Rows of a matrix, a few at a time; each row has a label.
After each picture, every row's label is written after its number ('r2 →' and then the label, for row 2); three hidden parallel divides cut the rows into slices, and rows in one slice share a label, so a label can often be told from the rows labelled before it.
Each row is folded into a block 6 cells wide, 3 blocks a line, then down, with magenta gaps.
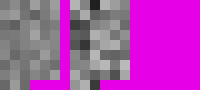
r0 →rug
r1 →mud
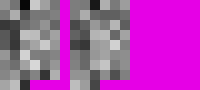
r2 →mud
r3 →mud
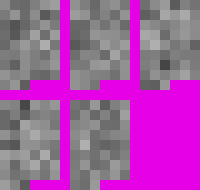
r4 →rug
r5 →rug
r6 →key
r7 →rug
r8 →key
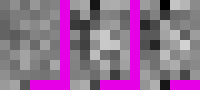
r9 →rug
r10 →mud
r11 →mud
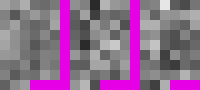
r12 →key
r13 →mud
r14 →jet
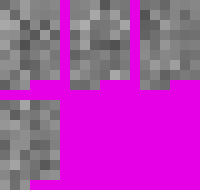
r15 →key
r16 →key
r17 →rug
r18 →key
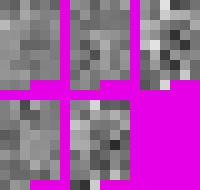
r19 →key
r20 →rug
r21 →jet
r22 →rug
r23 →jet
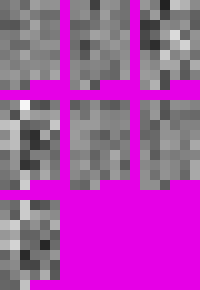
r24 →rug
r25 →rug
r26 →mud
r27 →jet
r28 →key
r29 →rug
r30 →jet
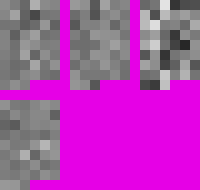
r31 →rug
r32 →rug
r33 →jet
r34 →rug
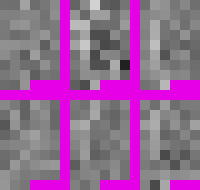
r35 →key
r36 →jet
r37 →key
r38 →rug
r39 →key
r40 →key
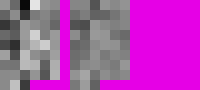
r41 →mud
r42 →rug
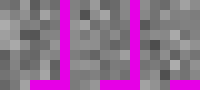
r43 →key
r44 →key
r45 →rug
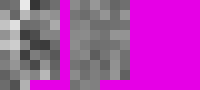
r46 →jet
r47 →key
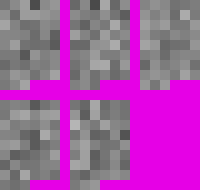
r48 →key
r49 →rug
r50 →key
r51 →key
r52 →key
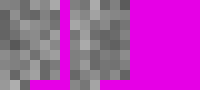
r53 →rug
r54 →key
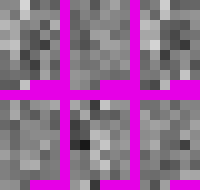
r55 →jet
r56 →rug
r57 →jet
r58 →rug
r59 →mud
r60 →key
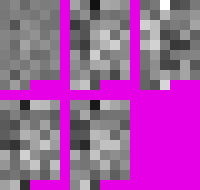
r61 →rug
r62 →mud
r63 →jet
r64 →mud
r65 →mud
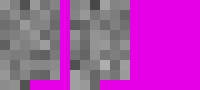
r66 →rug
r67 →rug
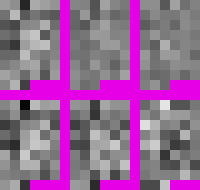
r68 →mud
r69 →rug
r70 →rug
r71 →mud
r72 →mud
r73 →jet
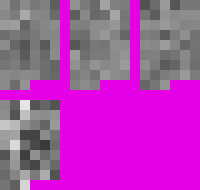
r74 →key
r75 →rug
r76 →key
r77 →jet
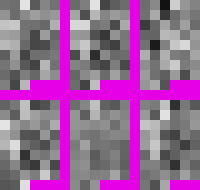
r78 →jet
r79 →jet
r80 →mud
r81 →jet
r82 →key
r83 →jet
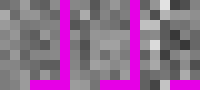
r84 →key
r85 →rug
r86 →jet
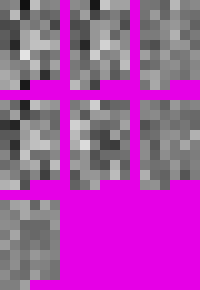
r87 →mud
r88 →mud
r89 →rug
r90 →mud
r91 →jet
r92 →rug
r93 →key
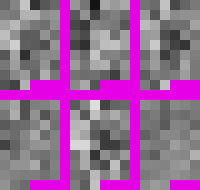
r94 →jet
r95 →mud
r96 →jet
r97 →rug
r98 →jet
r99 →rug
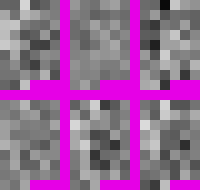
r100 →jet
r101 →rug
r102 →mud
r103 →key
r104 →jet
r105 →jet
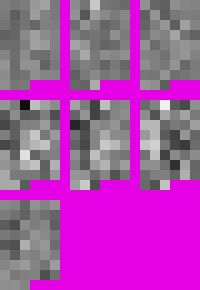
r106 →rug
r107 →key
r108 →rug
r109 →mud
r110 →mud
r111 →jet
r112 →rug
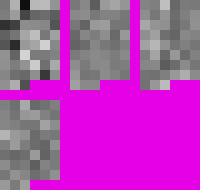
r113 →mud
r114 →rug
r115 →key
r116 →key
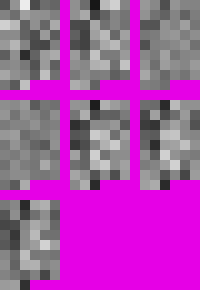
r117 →jet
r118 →mud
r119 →rug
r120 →key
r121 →mud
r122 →mud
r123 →mud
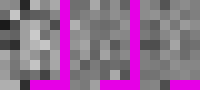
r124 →mud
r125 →key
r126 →rug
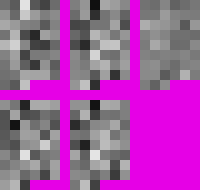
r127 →jet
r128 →mud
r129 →key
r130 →mud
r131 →mud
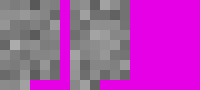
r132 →key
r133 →rug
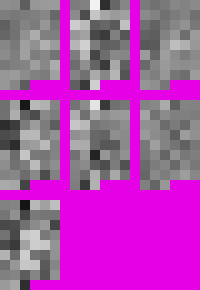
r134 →rug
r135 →jet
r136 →rug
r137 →mud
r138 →jet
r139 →key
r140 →mud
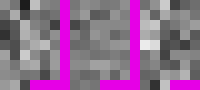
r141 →mud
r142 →rug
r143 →jet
